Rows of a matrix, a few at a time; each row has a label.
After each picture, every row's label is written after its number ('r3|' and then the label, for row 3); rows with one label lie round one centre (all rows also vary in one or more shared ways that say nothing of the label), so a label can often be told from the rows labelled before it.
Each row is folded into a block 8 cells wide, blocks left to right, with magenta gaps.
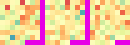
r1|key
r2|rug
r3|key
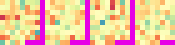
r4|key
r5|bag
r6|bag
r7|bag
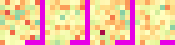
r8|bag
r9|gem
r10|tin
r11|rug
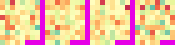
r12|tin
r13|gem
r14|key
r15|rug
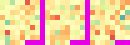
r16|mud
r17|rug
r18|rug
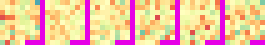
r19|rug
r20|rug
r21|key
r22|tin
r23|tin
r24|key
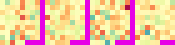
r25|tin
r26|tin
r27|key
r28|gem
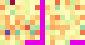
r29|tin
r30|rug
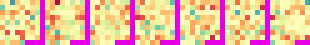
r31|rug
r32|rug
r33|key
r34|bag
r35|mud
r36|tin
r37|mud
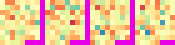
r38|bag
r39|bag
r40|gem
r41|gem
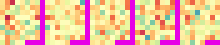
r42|rug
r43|mud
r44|tin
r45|key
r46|bag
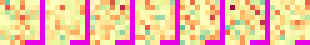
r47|tin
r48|gem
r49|rug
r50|gem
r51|mud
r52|key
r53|key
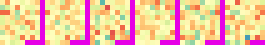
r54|bag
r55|bag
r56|gem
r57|rug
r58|gem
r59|mud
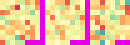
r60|gem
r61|rug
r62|gem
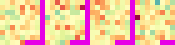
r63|mud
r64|gem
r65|bag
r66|tin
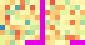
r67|rug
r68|bag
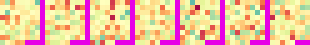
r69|tin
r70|gem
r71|tin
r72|key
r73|gem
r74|tin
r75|tin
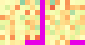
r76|mud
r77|tin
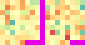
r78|bag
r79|bag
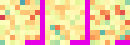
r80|mud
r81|gem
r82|key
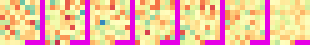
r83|tin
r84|tin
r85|bag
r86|bag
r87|mud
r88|bag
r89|mud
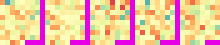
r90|tin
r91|rug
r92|rug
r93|rug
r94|rug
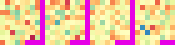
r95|bag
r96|bag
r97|bag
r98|gem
